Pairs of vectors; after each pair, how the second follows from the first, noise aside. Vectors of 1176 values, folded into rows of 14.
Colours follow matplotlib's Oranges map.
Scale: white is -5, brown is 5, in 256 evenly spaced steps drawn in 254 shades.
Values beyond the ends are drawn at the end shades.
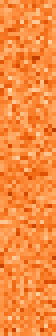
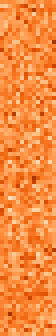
wrapped around.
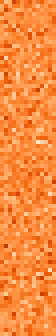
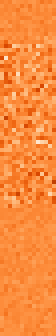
partly zeroed.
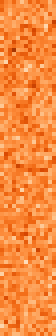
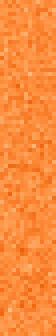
reversed, shrunk.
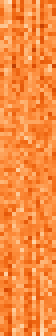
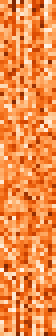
reversed, negated, scaled up.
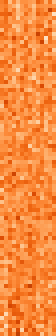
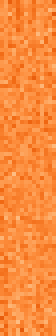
negated, shrunk.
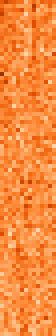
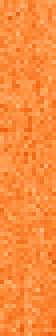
reversed, shrunk.
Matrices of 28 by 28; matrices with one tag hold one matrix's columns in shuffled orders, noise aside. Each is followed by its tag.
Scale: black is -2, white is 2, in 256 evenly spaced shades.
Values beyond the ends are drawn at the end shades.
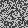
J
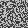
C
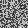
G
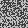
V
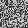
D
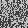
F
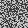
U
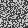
D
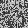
F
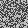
U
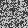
V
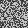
J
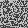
C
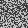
U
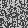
F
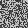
D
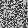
G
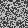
J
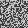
C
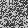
V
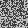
V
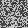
V
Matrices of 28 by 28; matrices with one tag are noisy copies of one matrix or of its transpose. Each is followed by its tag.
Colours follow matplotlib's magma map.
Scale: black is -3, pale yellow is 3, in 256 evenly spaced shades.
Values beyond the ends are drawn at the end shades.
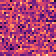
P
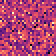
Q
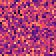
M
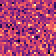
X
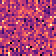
P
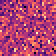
X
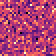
M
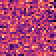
P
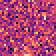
X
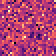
M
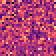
M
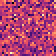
M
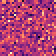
M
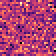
P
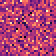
Q
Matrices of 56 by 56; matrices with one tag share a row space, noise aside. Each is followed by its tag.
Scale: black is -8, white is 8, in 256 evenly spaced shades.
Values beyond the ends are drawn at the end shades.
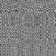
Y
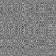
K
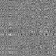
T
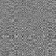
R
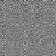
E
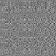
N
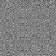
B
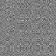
B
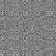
E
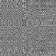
K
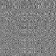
N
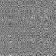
T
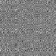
Y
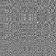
N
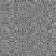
R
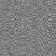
R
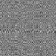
Y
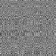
Y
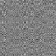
E
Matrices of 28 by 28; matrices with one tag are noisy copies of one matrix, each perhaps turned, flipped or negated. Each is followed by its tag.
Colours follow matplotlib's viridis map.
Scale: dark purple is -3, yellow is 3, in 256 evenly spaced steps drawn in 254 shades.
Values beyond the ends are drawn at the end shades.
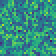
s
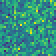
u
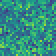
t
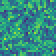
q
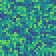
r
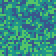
u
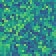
u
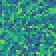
s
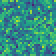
t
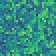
u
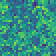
t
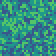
u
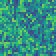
u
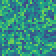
s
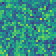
s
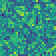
r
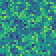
q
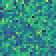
u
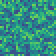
r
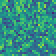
s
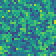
t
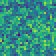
t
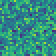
u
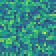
r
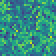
t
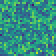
s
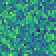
t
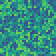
s
